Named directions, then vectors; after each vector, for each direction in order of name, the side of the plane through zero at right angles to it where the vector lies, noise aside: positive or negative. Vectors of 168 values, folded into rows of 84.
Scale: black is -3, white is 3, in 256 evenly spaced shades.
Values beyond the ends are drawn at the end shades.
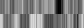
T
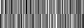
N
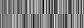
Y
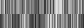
positive, negative, negative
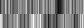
negative, positive, negative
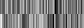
negative, positive, positive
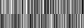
negative, negative, negative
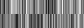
negative, negative, positive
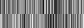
negative, positive, positive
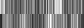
positive, negative, negative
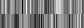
negative, negative, negative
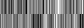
positive, negative, positive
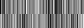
negative, positive, positive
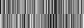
negative, positive, positive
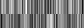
negative, negative, negative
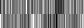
negative, positive, negative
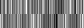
negative, positive, negative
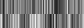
negative, positive, positive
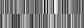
positive, negative, negative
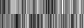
negative, negative, positive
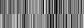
negative, positive, positive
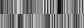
positive, positive, negative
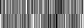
negative, positive, negative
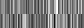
positive, negative, negative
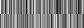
positive, positive, positive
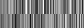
negative, negative, negative
